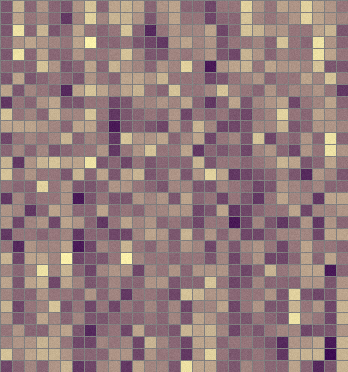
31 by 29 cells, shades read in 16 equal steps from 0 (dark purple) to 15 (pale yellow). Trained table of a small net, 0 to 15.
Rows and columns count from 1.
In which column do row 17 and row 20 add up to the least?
7
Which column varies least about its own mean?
9
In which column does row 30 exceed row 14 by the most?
18
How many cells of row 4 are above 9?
6
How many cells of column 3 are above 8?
9
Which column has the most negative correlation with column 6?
15
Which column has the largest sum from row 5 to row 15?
28
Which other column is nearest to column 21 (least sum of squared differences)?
10
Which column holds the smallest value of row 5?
20
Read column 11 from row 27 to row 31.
6 4 8 9 3
